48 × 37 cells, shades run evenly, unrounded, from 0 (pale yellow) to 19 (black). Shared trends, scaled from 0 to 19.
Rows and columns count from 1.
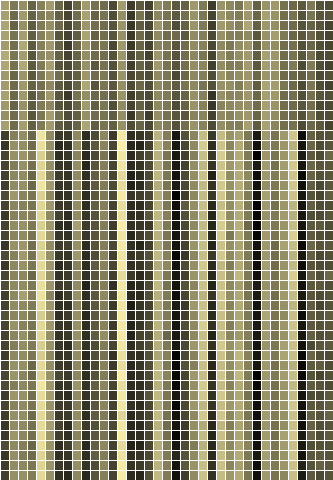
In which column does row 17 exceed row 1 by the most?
10
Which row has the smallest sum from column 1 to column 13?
13
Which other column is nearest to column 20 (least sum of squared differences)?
34
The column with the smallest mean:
14
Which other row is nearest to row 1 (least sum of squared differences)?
3
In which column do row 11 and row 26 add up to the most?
20
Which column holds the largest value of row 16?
29
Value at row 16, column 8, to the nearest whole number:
15
